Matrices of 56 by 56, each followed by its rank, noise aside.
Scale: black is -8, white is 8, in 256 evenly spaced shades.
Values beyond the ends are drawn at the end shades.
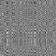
two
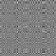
two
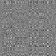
three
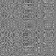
five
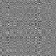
four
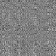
five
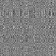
five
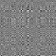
three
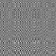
two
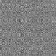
four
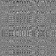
three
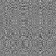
five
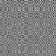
two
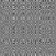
three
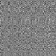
five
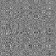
five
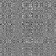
three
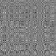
three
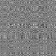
four
